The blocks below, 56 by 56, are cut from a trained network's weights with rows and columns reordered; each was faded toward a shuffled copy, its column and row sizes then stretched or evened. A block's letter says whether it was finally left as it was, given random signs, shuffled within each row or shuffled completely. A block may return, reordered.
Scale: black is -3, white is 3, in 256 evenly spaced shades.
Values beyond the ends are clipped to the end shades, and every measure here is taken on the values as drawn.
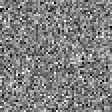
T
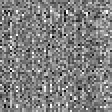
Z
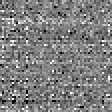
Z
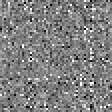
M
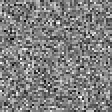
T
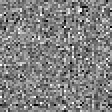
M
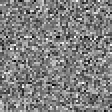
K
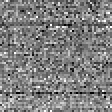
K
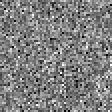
T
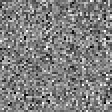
Z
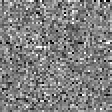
M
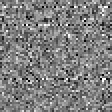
M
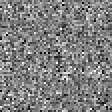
M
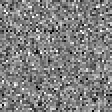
K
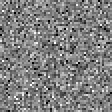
T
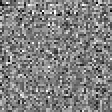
M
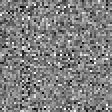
M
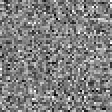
Z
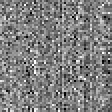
Z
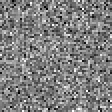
K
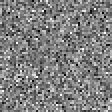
T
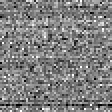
K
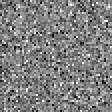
T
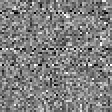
Z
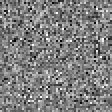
M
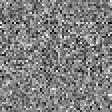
K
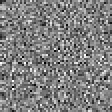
Z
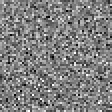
K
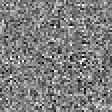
M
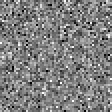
T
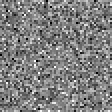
T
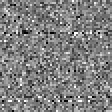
K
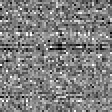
Z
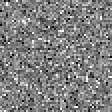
T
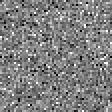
T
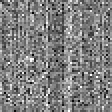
Z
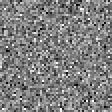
T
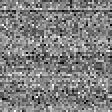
K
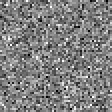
K
